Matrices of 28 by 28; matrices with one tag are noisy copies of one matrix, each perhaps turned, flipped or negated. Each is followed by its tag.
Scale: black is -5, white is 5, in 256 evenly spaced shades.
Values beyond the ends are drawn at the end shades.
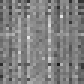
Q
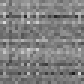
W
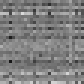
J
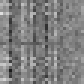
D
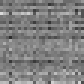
J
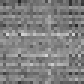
Q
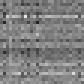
W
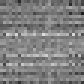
Q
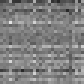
J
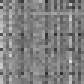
J
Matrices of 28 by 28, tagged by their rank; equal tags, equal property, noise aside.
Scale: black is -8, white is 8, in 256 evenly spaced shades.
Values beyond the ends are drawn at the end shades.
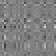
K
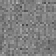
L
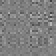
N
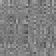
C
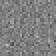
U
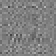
C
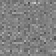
C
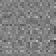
N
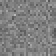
L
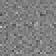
U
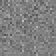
L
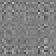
K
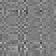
K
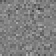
U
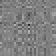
N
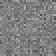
U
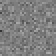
U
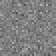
L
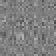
N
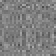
N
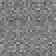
C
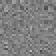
U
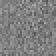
L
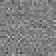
U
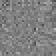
U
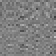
N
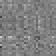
C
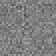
U
